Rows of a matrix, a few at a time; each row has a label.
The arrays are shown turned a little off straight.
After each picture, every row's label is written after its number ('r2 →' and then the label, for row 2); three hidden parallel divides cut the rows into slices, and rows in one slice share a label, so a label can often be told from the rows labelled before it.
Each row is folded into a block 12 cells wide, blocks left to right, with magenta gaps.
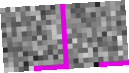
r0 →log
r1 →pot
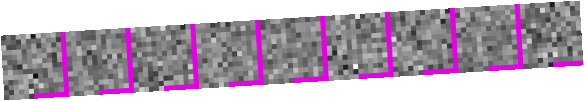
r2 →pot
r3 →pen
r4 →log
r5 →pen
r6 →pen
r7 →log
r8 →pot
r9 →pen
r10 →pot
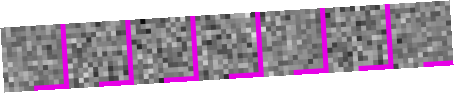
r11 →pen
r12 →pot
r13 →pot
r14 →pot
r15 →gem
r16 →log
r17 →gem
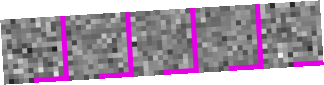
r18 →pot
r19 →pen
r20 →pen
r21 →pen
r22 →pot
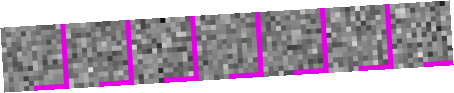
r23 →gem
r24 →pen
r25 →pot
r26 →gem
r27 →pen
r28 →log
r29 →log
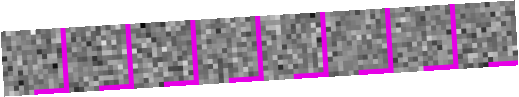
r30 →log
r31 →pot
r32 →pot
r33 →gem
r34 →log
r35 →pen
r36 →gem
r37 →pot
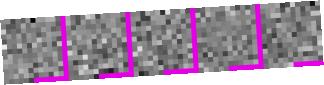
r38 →pot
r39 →pot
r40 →pot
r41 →gem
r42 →log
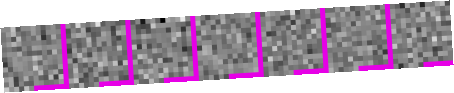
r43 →gem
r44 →log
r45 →pot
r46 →pen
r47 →gem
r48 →gem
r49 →pot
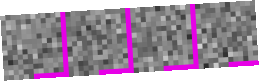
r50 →gem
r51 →gem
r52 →pen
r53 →pot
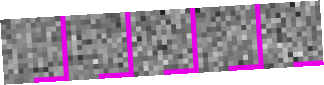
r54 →gem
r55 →gem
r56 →pot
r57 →pen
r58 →pot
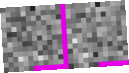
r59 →pot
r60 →pot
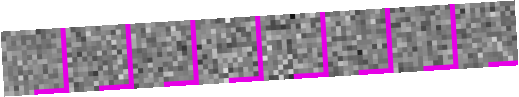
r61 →gem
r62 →pen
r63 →pen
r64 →log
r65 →pot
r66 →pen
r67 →pen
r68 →gem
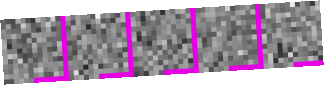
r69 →pot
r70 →log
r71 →pot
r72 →gem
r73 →log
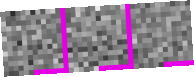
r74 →pot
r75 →log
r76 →pen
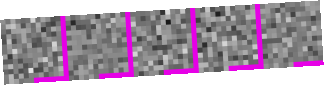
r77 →log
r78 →pen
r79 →pot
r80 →log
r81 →gem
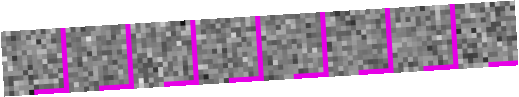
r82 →pot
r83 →gem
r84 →log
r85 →pen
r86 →pen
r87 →pen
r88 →pen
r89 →log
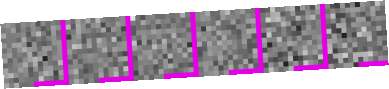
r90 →gem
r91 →gem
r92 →pen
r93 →gem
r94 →log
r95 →pot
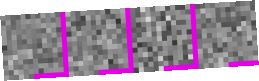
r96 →pen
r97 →pen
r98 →log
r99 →gem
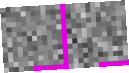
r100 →pen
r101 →log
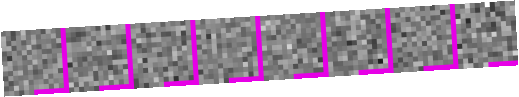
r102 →pen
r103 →pen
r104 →pen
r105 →gem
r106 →gem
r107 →gem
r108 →pen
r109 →log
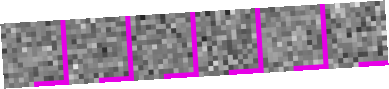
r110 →gem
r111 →gem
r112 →pen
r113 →pot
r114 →pen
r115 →log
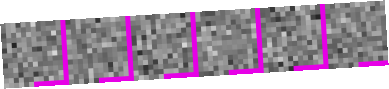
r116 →log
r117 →pen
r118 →log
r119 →pen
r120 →pot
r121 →gem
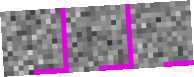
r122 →pot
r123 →gem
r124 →pen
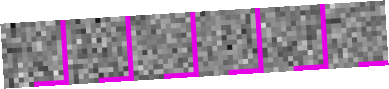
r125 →pot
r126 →pot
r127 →pen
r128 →pen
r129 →gem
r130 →gem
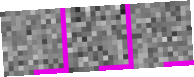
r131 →gem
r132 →pot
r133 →gem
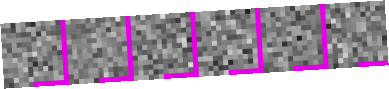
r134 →pot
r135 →pen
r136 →log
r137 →log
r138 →pen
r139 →pot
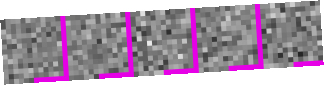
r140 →pen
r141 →pen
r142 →log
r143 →pen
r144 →log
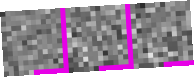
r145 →gem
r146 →pot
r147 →pot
